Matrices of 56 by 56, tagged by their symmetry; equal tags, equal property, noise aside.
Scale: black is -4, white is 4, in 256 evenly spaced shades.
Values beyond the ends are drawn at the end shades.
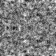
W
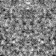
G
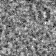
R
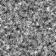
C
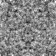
G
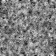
C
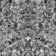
G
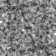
C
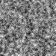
R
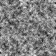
C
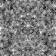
G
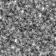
C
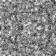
W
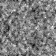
W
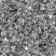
C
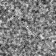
R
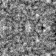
W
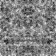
G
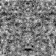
G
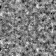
W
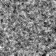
R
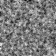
R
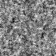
C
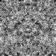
G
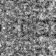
W
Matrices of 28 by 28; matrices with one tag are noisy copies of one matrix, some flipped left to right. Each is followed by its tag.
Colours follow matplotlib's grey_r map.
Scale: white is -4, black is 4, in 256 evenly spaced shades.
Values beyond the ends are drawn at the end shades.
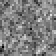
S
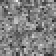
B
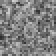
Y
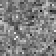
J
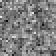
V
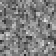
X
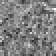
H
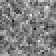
Y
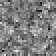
J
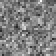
B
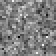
Y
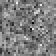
S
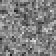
J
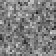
Y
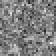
S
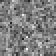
B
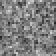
Y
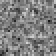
V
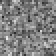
B
